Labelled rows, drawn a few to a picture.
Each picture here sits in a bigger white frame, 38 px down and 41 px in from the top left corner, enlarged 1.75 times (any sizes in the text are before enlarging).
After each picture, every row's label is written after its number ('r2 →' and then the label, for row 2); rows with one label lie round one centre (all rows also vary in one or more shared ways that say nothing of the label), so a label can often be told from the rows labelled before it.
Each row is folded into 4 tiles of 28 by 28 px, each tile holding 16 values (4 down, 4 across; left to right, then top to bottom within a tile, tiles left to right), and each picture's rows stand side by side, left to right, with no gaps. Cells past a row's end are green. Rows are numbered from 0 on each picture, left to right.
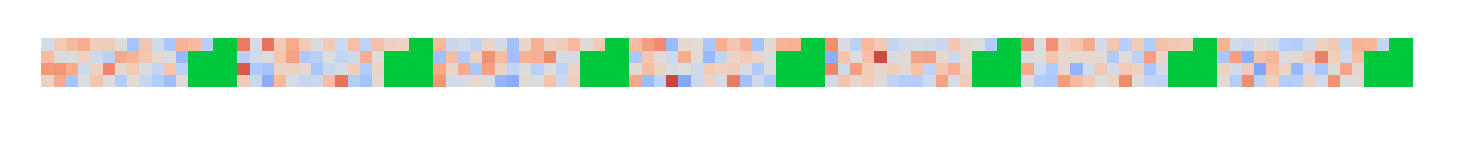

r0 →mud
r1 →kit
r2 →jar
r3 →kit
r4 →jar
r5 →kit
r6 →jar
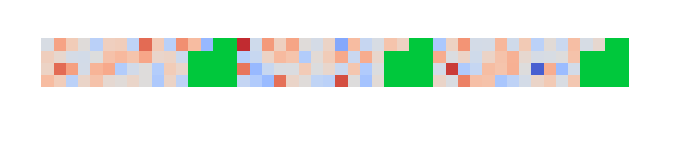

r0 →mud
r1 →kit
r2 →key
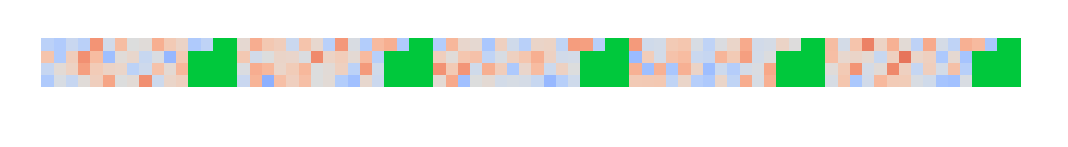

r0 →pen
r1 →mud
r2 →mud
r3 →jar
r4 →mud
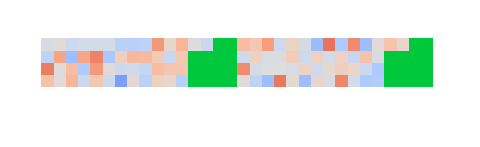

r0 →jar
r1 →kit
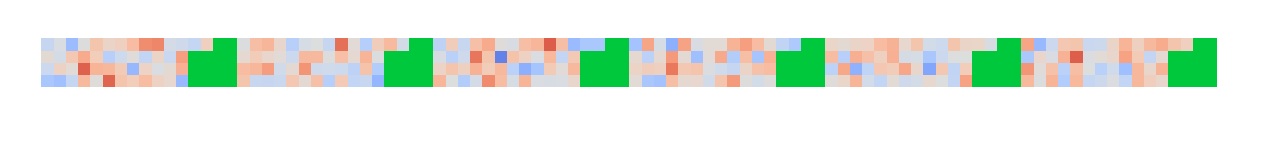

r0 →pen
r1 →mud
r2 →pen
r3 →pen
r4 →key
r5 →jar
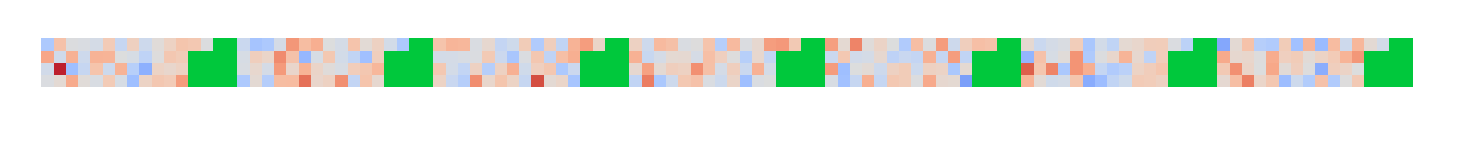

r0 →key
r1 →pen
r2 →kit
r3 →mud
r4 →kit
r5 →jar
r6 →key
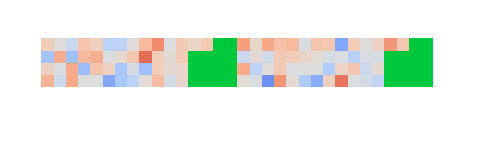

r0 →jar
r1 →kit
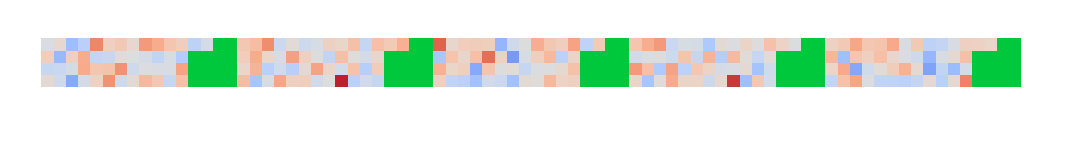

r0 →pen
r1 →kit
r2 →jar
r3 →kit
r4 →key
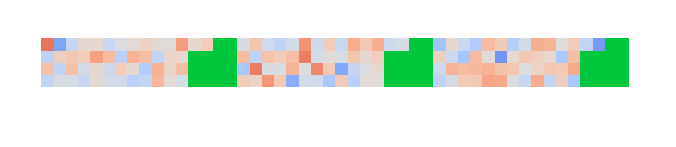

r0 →jar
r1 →key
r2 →pen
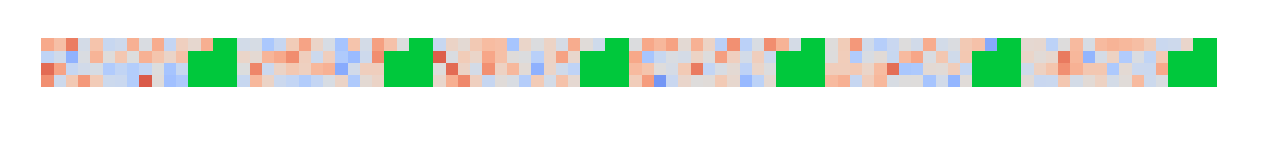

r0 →kit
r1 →key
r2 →key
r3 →mud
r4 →mud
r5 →pen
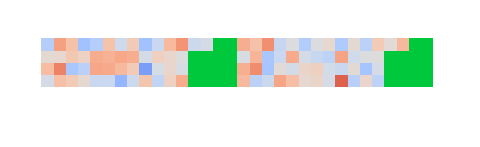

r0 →key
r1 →kit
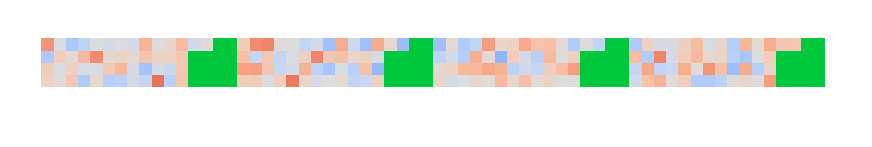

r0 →jar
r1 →mud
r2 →pen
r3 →key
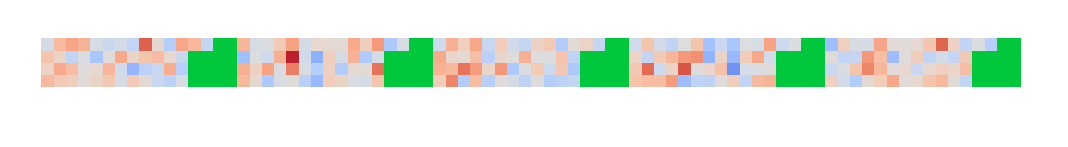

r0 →mud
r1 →jar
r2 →mud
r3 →key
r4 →pen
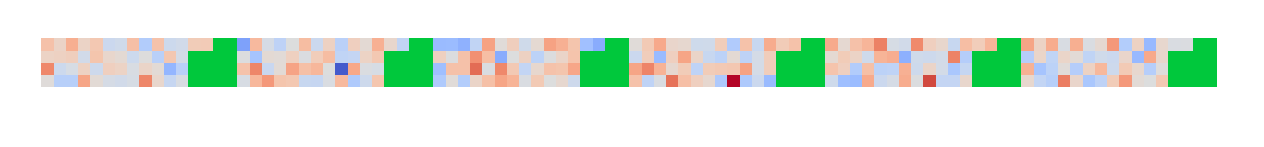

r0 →kit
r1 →key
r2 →pen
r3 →kit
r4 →kit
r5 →kit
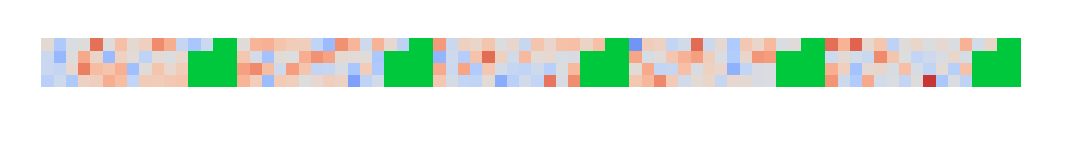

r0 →pen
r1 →mud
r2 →jar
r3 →key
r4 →kit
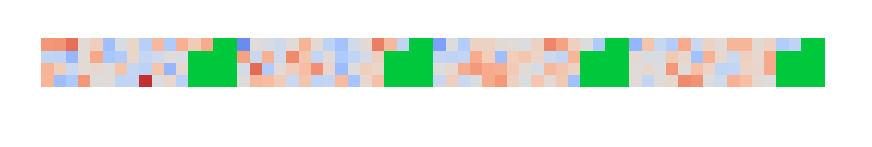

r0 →kit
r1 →key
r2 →pen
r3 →pen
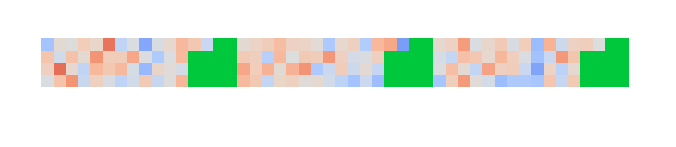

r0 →key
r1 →mud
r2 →key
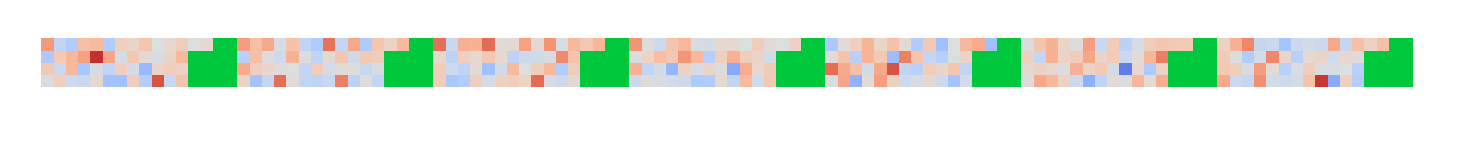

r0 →jar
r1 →kit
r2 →kit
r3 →jar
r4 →mud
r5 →key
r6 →kit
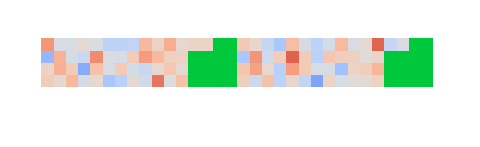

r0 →jar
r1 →jar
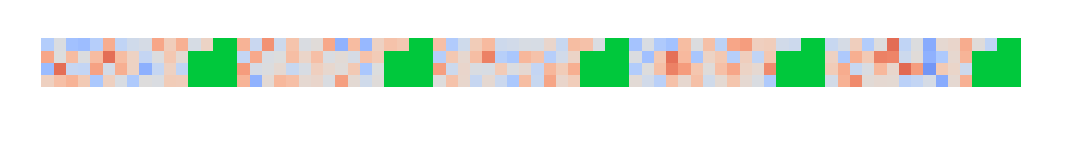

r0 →key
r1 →kit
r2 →jar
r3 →pen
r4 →key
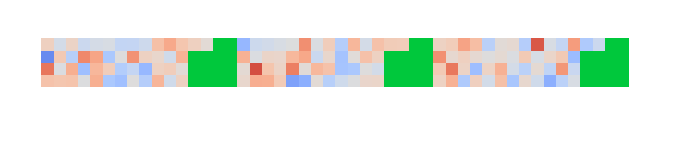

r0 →jar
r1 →key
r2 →mud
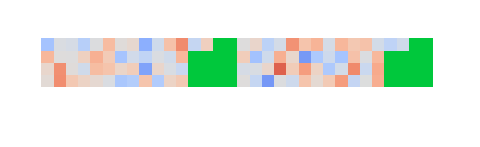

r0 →key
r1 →pen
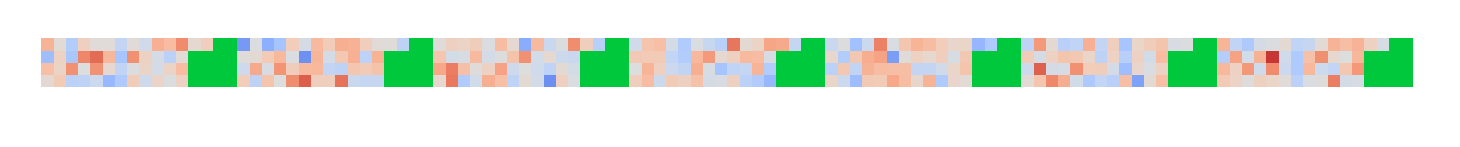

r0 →jar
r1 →pen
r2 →mud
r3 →mud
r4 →pen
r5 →key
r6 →jar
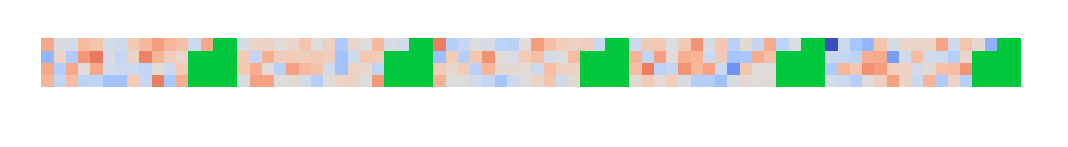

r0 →jar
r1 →key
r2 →jar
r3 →key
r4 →pen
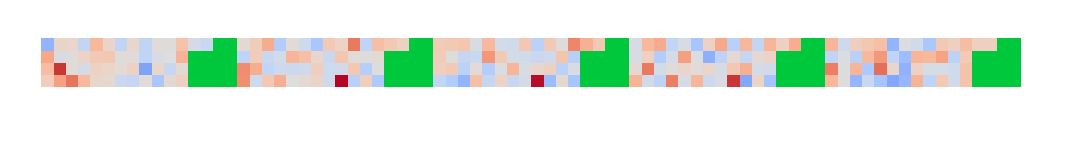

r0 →key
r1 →kit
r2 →kit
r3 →kit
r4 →jar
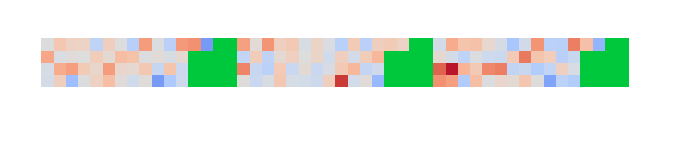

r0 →mud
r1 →kit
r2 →mud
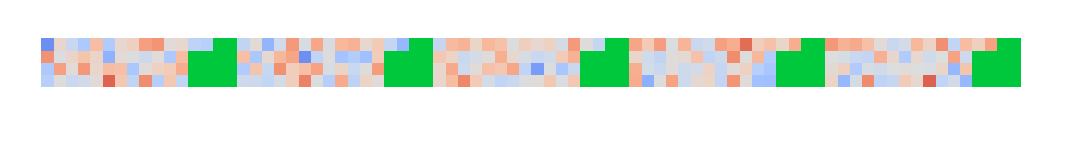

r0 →pen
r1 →pen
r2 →key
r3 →kit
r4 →kit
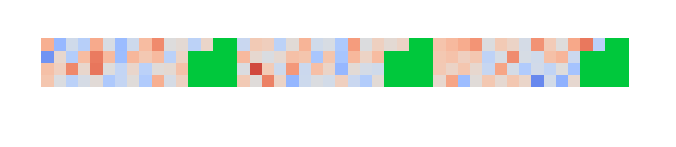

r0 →jar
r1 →key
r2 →mud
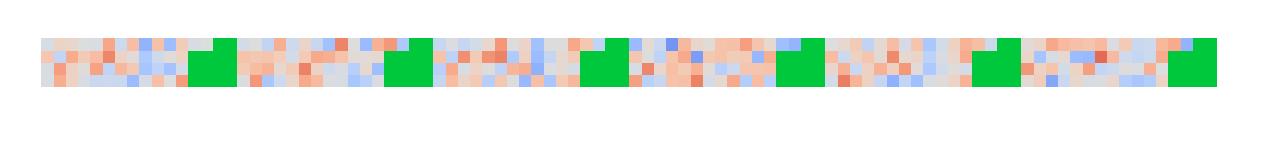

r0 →key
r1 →mud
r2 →key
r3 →pen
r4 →key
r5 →mud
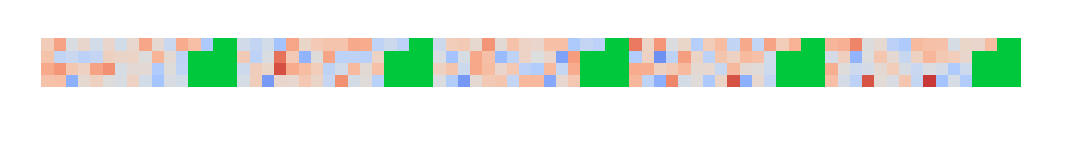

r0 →mud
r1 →pen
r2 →pen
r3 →kit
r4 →kit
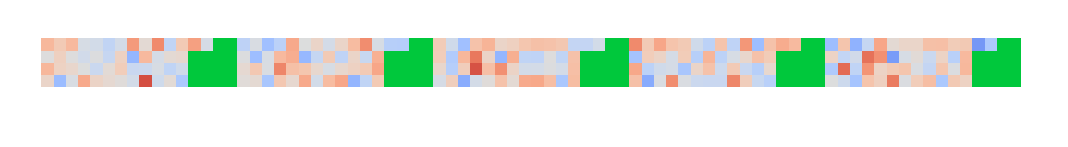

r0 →kit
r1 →pen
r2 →pen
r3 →kit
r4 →pen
